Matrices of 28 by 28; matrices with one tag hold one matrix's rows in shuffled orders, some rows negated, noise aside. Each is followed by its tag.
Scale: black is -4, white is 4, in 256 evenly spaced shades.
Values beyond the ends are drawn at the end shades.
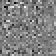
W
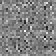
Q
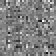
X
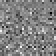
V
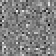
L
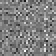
Q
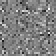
L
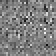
Q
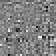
X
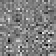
X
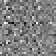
W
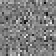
Q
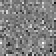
V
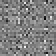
Q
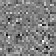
X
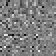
W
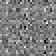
Q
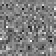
V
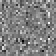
L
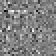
W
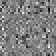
L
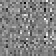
Q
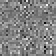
Q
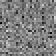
V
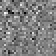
W
